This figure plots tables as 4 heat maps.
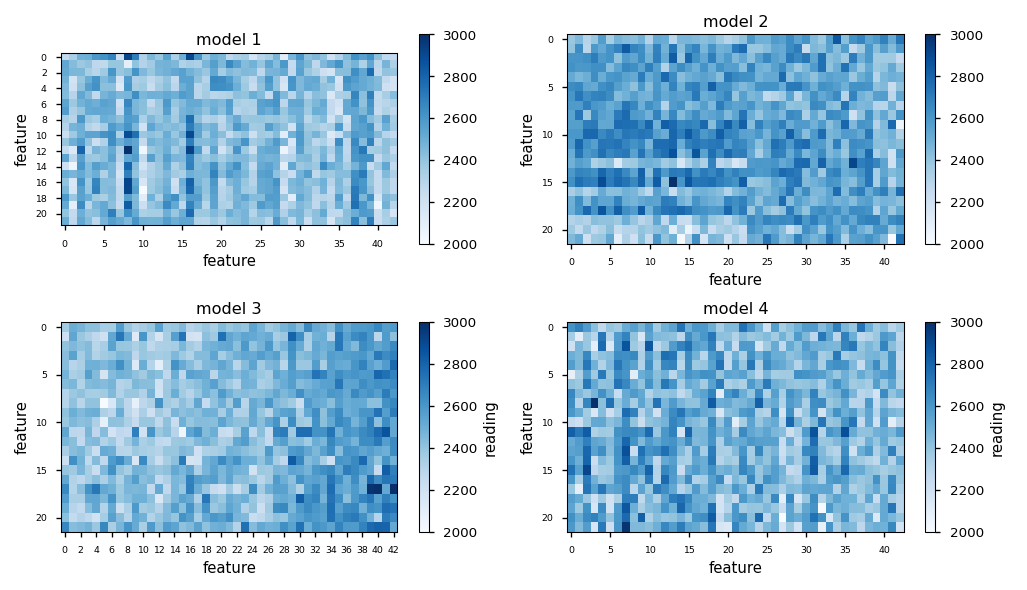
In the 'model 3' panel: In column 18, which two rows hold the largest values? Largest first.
18, 19
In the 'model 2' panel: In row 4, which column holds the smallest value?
39
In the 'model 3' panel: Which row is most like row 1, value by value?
14
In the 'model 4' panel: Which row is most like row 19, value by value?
21
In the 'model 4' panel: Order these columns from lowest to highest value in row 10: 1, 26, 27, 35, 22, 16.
1, 27, 22, 16, 26, 35
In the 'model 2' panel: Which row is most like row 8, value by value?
1
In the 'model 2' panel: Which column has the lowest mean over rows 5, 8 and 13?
41
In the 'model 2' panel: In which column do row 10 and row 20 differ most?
15
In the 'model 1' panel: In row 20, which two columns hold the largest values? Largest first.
16, 6
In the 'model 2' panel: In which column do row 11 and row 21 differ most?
6
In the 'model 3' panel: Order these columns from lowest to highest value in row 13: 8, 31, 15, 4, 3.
4, 8, 3, 15, 31
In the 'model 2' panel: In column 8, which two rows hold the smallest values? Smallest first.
21, 20
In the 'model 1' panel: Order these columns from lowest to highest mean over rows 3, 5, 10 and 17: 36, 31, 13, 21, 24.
24, 21, 31, 36, 13
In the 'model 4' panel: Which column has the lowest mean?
27
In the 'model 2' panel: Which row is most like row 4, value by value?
17
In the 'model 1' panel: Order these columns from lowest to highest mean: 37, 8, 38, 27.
27, 38, 37, 8
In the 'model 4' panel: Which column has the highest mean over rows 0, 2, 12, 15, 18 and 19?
7
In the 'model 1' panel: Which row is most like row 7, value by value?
6
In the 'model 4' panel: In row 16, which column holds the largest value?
12
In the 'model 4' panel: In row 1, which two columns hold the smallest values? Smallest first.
1, 9
